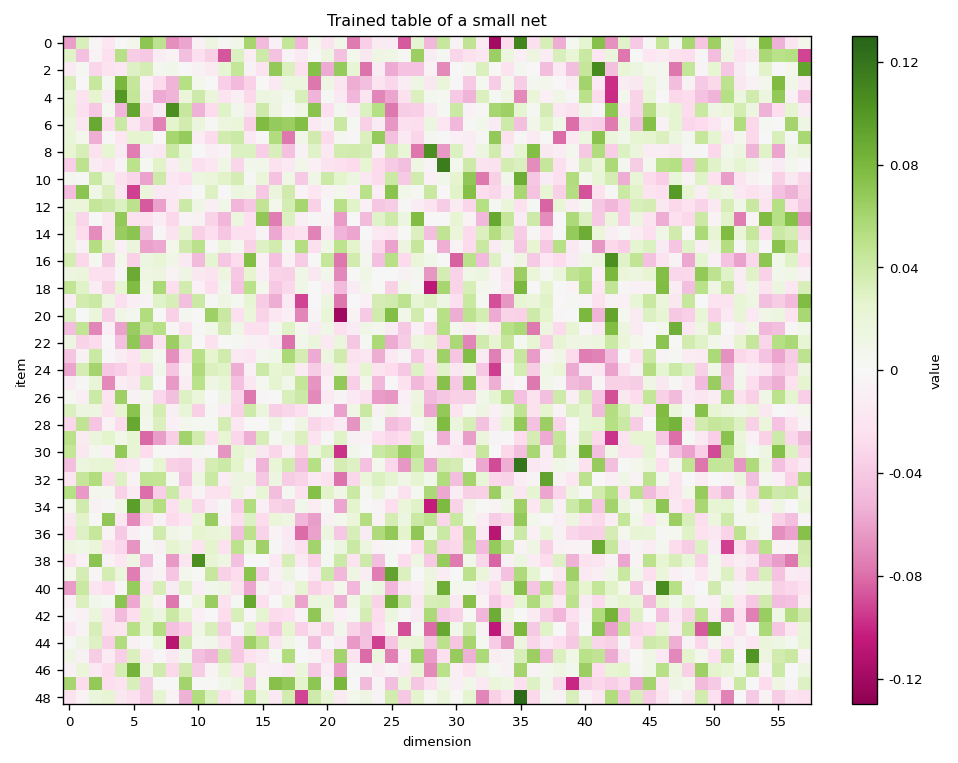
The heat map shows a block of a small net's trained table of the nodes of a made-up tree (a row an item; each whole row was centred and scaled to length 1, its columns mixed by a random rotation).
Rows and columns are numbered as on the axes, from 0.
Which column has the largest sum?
35
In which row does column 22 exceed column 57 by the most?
1
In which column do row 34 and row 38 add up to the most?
29
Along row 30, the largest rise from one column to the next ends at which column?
51
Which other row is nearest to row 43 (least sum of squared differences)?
0
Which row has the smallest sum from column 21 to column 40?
44
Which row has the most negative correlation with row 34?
8
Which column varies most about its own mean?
42
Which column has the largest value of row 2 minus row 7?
17
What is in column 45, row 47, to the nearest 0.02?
0.06
